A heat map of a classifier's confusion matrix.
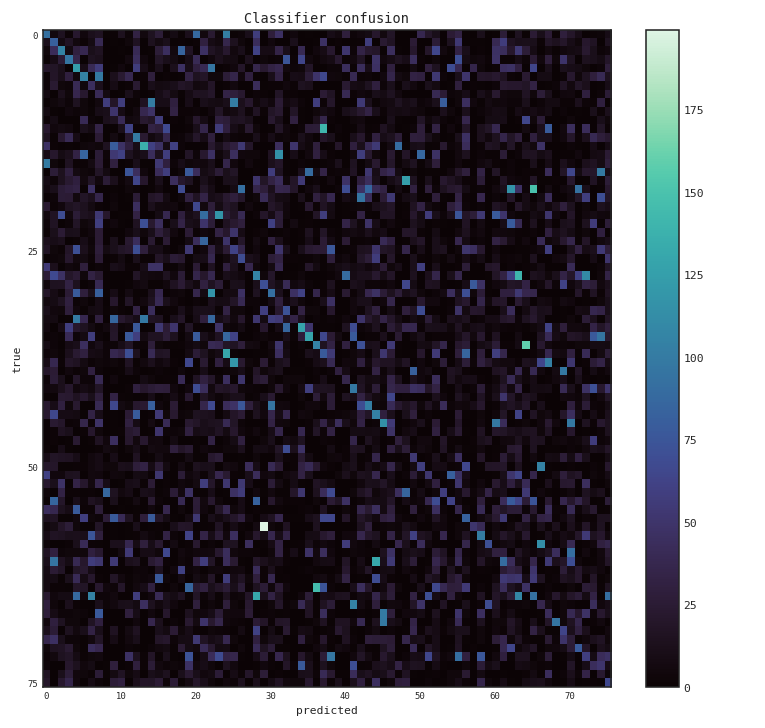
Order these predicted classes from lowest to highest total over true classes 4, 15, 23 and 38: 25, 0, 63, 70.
63, 70, 0, 25
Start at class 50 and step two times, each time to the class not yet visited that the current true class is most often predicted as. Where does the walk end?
41
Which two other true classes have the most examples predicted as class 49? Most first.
39, 58
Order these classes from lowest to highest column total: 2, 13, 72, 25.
13, 2, 72, 25
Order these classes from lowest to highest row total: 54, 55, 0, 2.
55, 0, 54, 2
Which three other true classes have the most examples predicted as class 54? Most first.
51, 4, 30
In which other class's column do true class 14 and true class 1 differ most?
31
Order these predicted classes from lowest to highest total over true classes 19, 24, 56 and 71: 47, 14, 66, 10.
47, 10, 66, 14
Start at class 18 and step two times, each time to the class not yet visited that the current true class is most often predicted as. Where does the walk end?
28
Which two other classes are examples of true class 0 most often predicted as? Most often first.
24, 20
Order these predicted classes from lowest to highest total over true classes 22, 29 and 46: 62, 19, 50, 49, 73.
50, 49, 19, 73, 62
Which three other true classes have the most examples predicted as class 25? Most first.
38, 8, 35
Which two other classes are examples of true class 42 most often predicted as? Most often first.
46, 61
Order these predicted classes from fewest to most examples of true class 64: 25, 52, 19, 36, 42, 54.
25, 54, 42, 52, 19, 36
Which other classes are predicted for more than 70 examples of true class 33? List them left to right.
4, 9, 13, 22
